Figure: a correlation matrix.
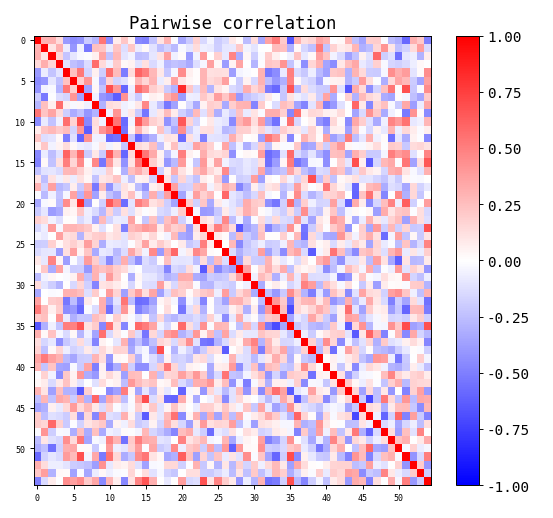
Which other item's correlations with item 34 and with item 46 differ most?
44
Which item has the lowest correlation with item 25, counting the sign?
28
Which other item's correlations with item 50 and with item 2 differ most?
27
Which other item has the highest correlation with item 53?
48
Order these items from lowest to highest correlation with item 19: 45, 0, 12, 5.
0, 12, 45, 5
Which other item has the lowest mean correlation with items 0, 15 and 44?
46
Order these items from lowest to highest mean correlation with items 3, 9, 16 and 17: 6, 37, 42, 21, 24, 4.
21, 37, 6, 4, 42, 24
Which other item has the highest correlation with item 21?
37
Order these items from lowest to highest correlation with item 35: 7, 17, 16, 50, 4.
17, 7, 50, 16, 4
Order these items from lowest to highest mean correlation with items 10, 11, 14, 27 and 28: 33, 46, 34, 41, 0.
33, 0, 46, 41, 34
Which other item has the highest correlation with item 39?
1
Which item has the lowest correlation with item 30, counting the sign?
8
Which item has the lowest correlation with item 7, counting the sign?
11
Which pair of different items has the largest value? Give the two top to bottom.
6, 20
